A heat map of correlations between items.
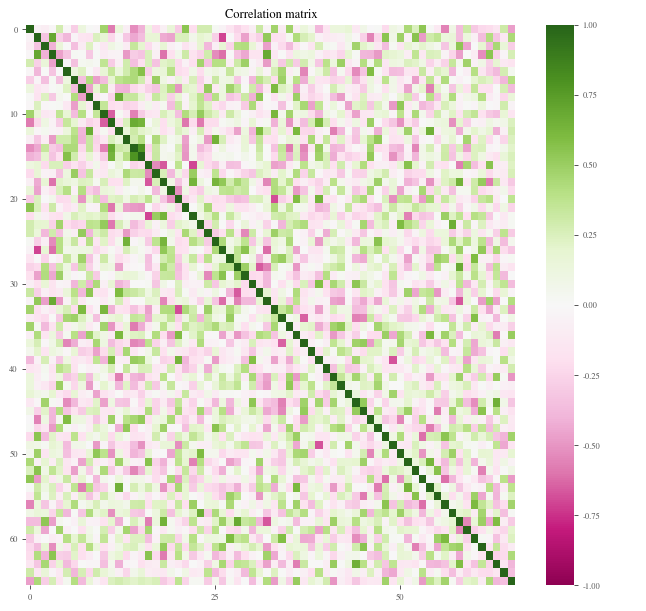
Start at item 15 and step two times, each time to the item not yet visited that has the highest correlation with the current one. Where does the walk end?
11
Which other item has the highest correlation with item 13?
25
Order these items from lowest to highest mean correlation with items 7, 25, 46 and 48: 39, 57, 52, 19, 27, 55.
39, 52, 57, 55, 19, 27
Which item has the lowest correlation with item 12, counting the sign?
41
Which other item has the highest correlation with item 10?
33
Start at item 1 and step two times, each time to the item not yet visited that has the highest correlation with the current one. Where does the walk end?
32
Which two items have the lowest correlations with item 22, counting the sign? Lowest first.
16, 51
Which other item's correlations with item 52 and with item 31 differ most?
55
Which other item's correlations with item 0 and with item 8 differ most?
14
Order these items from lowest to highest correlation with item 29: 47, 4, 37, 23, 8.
37, 47, 23, 8, 4
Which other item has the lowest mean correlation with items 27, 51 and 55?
63
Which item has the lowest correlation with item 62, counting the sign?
18
